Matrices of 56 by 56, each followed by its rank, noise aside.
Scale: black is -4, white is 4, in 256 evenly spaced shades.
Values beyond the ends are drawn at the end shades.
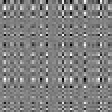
one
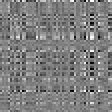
two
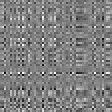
two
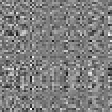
four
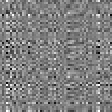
three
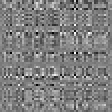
three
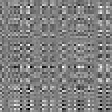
two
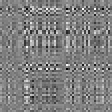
two
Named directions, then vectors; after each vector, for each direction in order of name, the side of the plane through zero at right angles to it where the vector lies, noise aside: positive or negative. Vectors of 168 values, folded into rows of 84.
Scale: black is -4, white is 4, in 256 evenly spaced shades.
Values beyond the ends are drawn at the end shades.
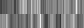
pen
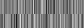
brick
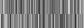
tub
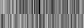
positive, negative, positive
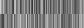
positive, negative, positive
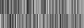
negative, positive, positive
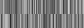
positive, positive, positive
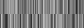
negative, negative, negative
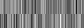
positive, negative, negative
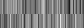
positive, negative, negative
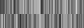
negative, positive, negative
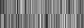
positive, positive, negative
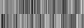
positive, negative, positive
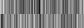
positive, negative, positive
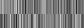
positive, negative, negative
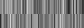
positive, negative, negative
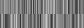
negative, negative, negative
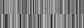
negative, negative, negative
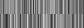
negative, negative, negative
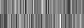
positive, negative, negative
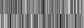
negative, positive, positive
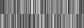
negative, positive, negative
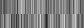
positive, positive, negative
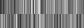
negative, positive, negative
